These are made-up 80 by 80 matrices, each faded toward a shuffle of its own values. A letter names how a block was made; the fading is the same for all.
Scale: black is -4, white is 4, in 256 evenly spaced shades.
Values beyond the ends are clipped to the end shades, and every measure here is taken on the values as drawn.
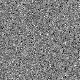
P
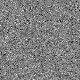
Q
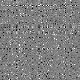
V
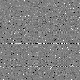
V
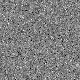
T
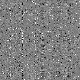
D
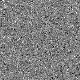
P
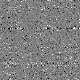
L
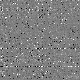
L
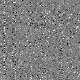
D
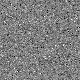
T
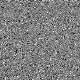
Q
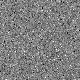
T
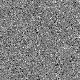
P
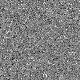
Q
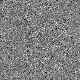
P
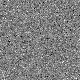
T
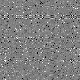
V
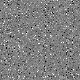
D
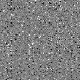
D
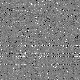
L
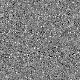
Q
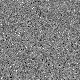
T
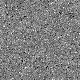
T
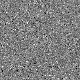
Q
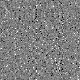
D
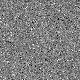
T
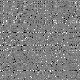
V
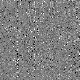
D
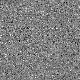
Q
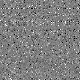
L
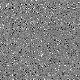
L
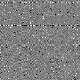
V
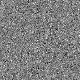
P
